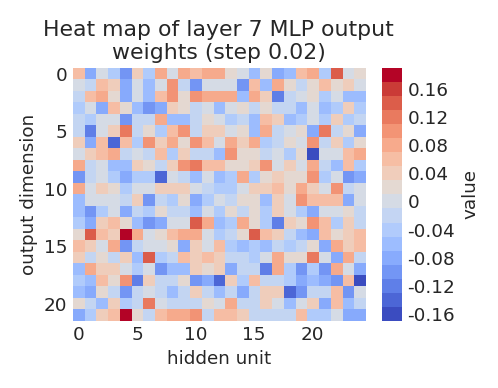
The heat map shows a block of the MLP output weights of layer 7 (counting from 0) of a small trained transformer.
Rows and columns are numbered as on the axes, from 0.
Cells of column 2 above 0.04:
6
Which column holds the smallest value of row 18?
24
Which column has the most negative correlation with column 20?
3
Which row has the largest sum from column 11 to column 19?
8
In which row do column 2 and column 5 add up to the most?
14
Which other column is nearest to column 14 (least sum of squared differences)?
18
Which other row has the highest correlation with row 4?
19
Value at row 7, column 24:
0.08
